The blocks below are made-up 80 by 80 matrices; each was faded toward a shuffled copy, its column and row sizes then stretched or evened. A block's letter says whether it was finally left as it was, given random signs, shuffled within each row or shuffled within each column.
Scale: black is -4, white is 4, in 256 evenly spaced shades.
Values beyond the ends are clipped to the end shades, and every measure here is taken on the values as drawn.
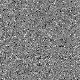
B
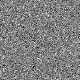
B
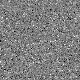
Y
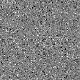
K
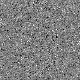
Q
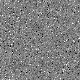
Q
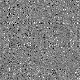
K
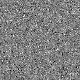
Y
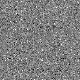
B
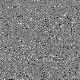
Y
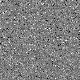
Y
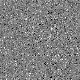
B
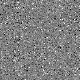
B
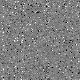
B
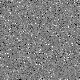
Y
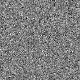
B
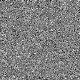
B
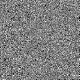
K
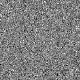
K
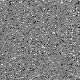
K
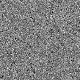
Q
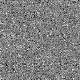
K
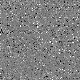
B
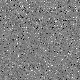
Y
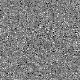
K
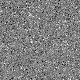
Y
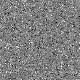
Q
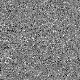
B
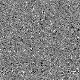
B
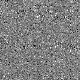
K
